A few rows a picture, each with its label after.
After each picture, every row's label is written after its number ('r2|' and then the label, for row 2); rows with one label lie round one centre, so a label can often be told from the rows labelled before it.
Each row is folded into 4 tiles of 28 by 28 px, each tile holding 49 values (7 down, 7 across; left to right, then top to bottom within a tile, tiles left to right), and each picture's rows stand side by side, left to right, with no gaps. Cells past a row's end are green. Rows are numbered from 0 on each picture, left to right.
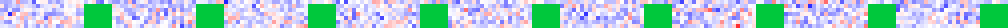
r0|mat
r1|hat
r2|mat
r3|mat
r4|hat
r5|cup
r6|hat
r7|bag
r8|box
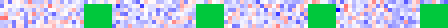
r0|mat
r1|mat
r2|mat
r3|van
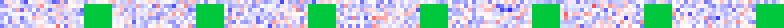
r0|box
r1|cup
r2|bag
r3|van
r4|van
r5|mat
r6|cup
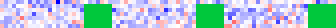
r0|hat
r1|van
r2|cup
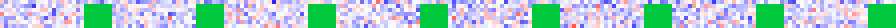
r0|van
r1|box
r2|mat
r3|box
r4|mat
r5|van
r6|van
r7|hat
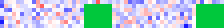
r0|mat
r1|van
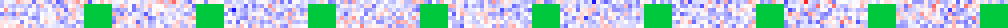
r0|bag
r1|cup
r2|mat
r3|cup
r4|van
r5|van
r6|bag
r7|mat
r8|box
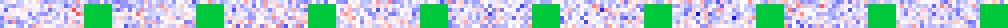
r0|bag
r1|mat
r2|mat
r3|mat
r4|van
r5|cup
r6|cup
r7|box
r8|mat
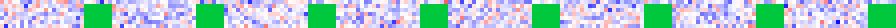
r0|van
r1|bag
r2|box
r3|cup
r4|mat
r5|hat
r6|bag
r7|box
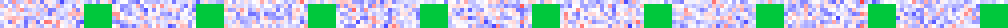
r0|bag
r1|mat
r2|bag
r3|box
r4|cup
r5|hat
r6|mat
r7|bag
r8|cup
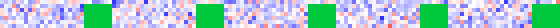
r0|cup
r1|mat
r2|hat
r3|mat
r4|bag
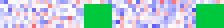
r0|mat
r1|cup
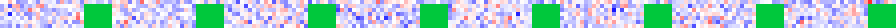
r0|box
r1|box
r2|mat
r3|box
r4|box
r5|van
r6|van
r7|hat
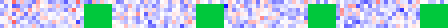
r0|bag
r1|hat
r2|box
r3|box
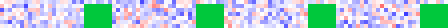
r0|van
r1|mat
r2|bag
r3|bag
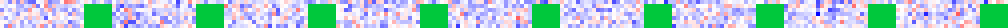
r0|van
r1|bag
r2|van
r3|hat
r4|hat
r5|box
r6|box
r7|box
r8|bag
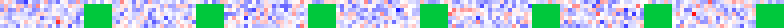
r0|box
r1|cup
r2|cup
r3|cup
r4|hat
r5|box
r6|van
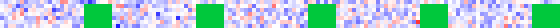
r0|van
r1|van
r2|mat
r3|mat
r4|cup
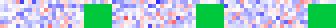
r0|cup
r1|mat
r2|cup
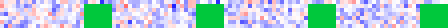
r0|van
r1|box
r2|bag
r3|cup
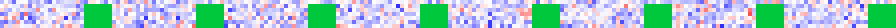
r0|mat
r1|bag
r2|mat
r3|cup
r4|bag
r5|box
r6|hat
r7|cup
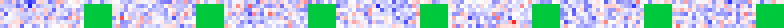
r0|van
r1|hat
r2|cup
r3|hat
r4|cup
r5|bag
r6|bag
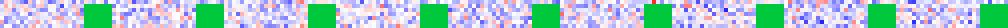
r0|box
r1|cup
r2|bag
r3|van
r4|van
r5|van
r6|box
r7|bag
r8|box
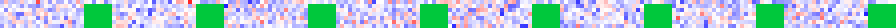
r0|mat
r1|bag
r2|box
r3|hat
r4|van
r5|mat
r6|mat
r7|box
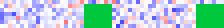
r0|cup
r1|van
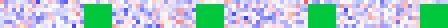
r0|hat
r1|cup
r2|cup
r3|box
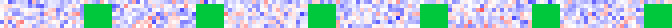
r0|hat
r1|box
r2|mat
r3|cup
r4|van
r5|cup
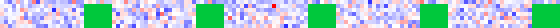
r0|hat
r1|van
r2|mat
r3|cup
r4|box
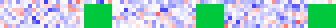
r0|bag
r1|hat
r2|hat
